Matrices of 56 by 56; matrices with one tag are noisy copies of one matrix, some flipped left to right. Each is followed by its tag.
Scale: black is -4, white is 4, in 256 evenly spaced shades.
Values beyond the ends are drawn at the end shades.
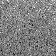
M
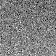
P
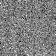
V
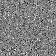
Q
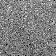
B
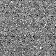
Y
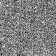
V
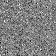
Q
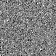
Q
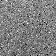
B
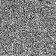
V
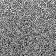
M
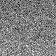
P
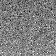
P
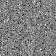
Q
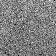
B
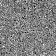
V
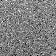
B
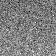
P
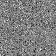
Q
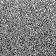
M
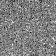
V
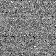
Y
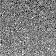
P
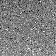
P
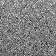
M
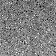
P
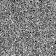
V
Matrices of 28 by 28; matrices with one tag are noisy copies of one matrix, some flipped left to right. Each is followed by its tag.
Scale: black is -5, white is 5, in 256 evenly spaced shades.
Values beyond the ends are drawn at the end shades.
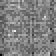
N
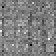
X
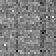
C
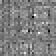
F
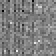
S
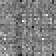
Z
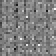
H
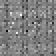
F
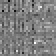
S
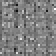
H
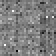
C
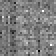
C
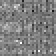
S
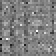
X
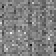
X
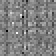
F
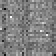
N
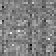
X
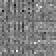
S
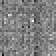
Z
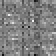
Z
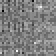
S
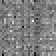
Z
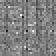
F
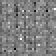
H
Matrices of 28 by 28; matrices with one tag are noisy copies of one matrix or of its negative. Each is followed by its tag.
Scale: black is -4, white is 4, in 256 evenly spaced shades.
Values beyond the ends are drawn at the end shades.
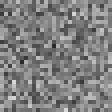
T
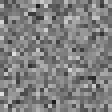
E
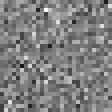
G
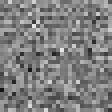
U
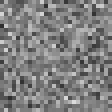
T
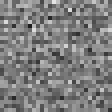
U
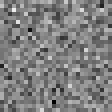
E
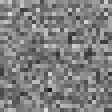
U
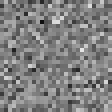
E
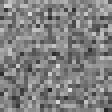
U
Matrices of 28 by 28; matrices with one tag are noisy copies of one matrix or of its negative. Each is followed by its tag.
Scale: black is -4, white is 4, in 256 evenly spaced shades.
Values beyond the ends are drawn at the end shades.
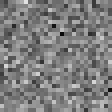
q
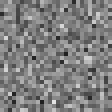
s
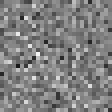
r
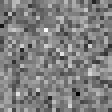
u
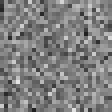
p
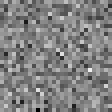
u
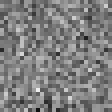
u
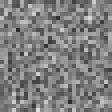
u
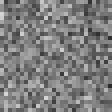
p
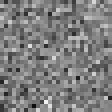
u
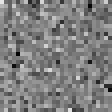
p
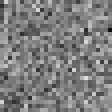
p
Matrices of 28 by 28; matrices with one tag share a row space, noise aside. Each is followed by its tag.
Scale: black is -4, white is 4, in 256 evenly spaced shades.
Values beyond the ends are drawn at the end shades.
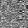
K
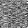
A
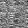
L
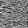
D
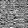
L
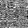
L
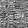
L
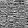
L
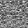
K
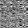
K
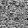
L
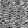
A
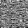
K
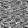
A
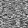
A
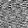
A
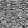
K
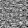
K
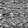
D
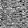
K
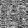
K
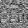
K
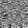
A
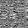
L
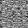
D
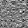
K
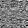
K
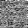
L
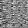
D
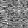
D
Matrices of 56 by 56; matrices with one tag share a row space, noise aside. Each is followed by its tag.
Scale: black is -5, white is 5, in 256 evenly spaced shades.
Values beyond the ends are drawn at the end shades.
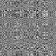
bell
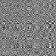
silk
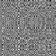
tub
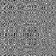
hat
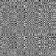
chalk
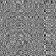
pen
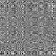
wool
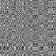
wool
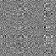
pen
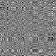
wool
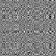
silk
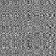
silk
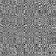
chalk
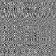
hat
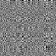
pen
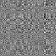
pen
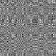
wool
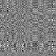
wool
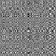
silk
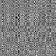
tub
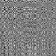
hat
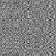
silk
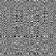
bell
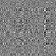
pen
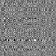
hat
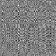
tub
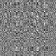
bell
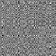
tub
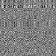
hat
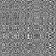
silk
